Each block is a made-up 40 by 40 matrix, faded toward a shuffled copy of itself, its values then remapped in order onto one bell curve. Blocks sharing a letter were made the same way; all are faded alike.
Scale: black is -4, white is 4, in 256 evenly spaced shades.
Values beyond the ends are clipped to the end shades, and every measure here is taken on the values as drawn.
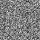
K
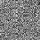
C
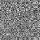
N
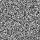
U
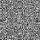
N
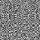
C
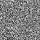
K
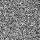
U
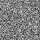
K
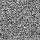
U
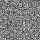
K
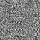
K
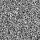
U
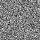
U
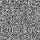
N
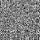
N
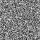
U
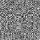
N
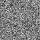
U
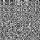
N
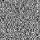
C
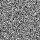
U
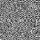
C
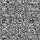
N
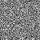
K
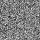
U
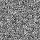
U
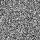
U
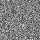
U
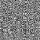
N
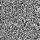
K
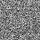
U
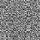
N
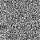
K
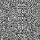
C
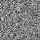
K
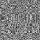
C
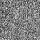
K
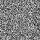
K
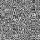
N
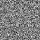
K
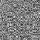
N
